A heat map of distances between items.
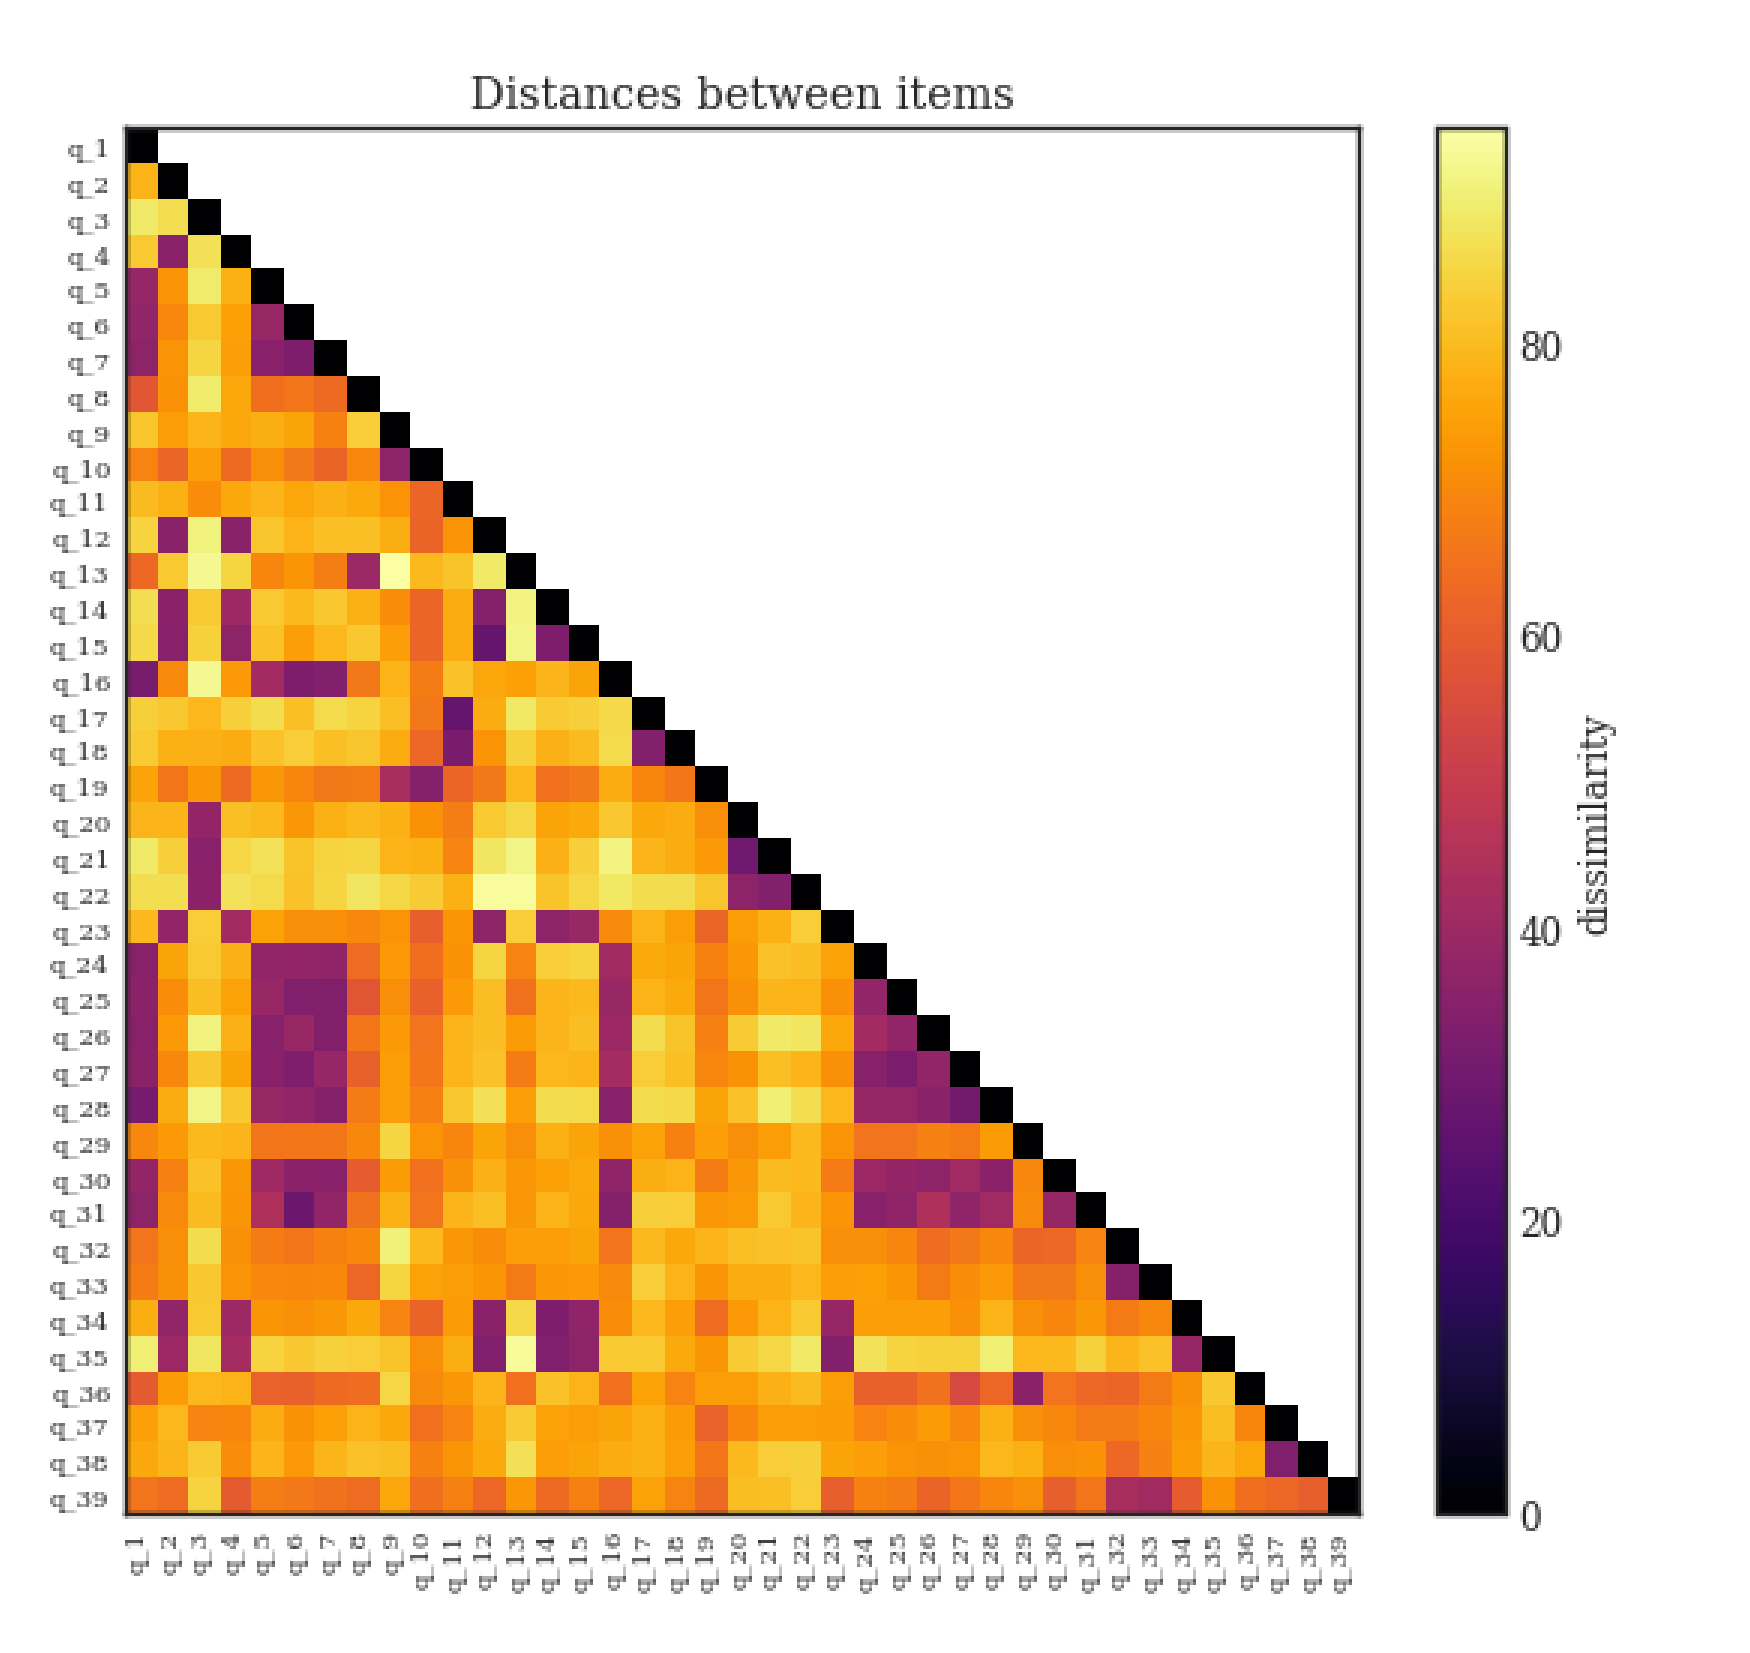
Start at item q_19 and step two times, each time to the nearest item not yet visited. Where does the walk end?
q_9
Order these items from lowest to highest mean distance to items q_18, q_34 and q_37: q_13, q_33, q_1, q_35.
q_35, q_33, q_1, q_13
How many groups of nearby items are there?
9
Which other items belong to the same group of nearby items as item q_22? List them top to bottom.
q_3, q_20, q_21
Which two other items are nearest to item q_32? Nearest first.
q_33, q_39
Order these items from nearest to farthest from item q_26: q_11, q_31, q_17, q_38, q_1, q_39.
q_1, q_31, q_39, q_38, q_11, q_17
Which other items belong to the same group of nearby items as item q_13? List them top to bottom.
q_8
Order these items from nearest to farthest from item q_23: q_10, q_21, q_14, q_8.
q_14, q_10, q_8, q_21
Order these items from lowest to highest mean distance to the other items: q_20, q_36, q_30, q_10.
q_30, q_10, q_36, q_20
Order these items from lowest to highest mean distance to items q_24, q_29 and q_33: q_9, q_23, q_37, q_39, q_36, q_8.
q_36, q_39, q_8, q_37, q_23, q_9
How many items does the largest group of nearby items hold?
12
